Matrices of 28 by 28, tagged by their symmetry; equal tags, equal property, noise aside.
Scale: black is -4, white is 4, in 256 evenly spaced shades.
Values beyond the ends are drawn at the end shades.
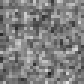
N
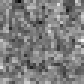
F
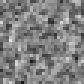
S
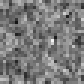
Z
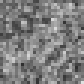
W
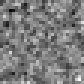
W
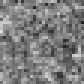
F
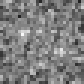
S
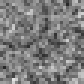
W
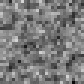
S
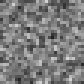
S
